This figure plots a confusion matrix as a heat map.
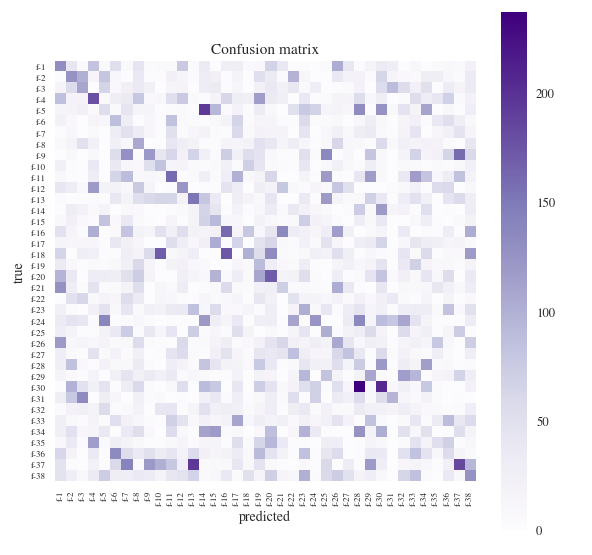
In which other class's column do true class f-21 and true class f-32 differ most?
f-1
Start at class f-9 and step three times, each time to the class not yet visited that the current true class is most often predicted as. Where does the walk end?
f-25
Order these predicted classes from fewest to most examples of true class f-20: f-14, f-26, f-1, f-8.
f-14, f-26, f-8, f-1
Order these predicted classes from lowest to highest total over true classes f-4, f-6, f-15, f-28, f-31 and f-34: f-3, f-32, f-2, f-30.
f-32, f-3, f-2, f-30
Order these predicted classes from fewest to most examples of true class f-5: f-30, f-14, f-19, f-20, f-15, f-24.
f-20, f-19, f-24, f-15, f-30, f-14
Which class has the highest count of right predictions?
f-30
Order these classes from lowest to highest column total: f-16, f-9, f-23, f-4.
f-9, f-16, f-4, f-23
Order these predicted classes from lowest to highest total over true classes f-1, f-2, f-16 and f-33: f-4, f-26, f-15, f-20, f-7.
f-15, f-7, f-20, f-4, f-26
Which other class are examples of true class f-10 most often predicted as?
f-18
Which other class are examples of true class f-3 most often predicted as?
f-31
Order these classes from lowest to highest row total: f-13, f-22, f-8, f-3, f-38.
f-22, f-8, f-3, f-13, f-38
